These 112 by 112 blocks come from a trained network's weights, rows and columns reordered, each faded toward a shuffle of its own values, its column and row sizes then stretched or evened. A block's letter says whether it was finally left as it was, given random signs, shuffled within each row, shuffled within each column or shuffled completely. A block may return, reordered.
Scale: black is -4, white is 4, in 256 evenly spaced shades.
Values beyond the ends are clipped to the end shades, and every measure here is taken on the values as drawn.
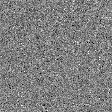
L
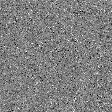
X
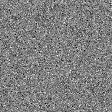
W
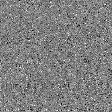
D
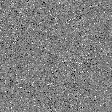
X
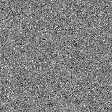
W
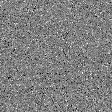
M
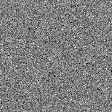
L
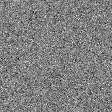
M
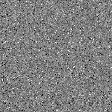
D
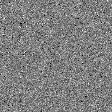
L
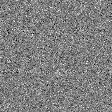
W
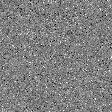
X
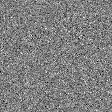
W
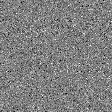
W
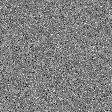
W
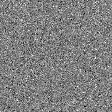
X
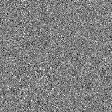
D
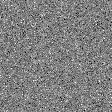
M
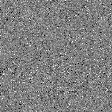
D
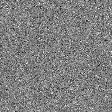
W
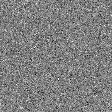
X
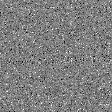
L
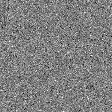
X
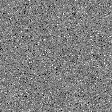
W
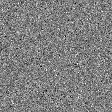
W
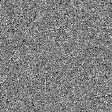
L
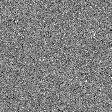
X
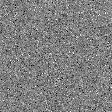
X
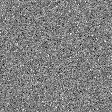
M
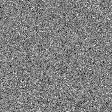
W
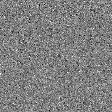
L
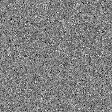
L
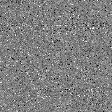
D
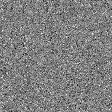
X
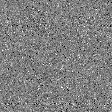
L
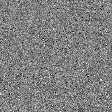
L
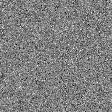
X
